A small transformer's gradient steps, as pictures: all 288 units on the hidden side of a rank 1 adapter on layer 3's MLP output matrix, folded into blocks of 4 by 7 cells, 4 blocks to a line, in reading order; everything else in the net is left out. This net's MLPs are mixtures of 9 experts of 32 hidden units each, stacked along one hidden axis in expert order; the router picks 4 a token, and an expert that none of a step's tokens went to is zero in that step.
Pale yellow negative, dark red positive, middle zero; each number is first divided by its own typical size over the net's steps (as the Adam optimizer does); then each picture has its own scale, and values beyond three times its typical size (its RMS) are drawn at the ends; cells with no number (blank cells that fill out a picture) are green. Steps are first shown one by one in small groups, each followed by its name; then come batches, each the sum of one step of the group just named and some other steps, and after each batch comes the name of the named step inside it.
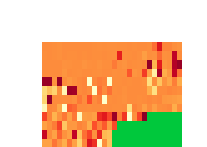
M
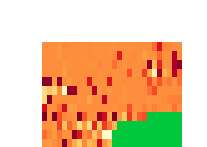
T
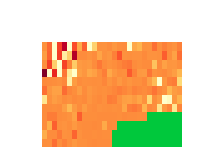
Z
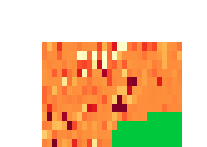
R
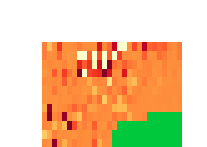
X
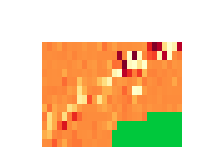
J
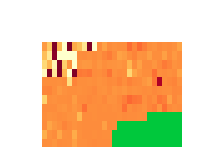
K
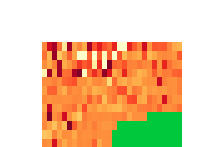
X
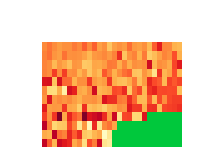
T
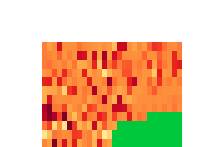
T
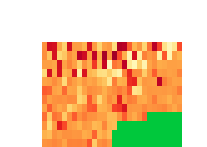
J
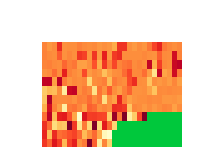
M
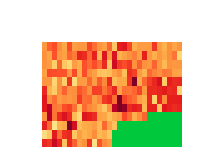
R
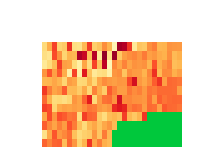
K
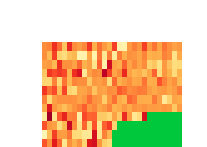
X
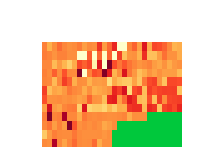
X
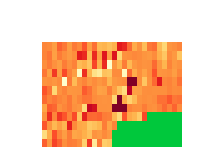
R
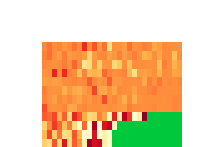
T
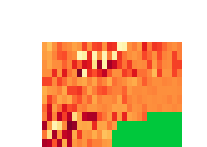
X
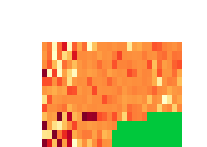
Z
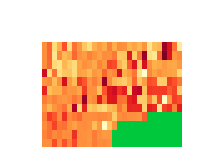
Z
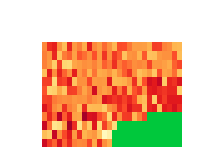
T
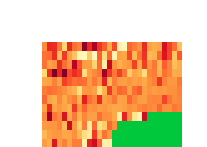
X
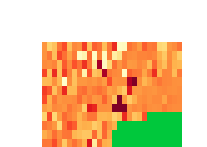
R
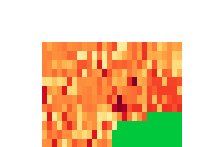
R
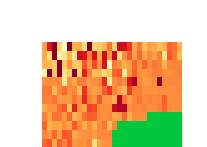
K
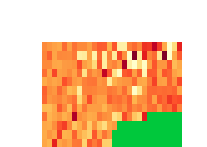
J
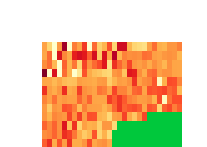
Z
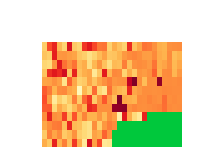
R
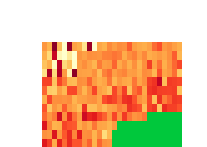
K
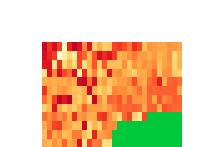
K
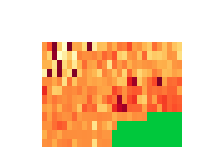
K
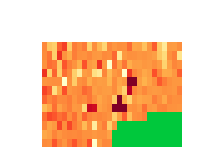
R
